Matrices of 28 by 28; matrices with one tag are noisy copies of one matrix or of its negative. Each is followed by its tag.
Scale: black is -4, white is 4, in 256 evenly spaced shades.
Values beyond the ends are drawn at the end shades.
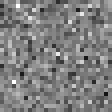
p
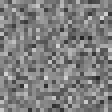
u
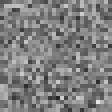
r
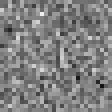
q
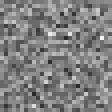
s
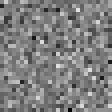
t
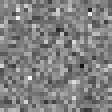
t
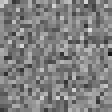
r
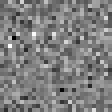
p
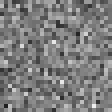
r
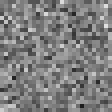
u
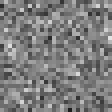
p
